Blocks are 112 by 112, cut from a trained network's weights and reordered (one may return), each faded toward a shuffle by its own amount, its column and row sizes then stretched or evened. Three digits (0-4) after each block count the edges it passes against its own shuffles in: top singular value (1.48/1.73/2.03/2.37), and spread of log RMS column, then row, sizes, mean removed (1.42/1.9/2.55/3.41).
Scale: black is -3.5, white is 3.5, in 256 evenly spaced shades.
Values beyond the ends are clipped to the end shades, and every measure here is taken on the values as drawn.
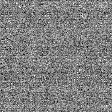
1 2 0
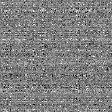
2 2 3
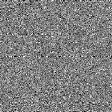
3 1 2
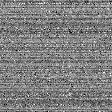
4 0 2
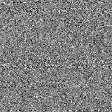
2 0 3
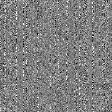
1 4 0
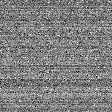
3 0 1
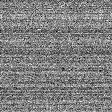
4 0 0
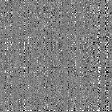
1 4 3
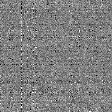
1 3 2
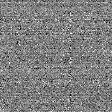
1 2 2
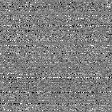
1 1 4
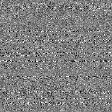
2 1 4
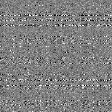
1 2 4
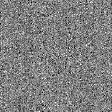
0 2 1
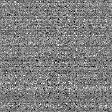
2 2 2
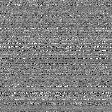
2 0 4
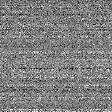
3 2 3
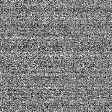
2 2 1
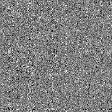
2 3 1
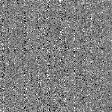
0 3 1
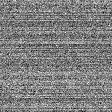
4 0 0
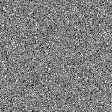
1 1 0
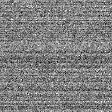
4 2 1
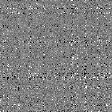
2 3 3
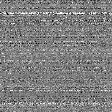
3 1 4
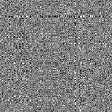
4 3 2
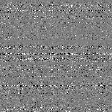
0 2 4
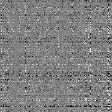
3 4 3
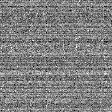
4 2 1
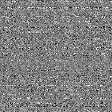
0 2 4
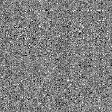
0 1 2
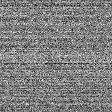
3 0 2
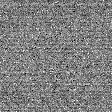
1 0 0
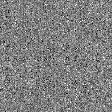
0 1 1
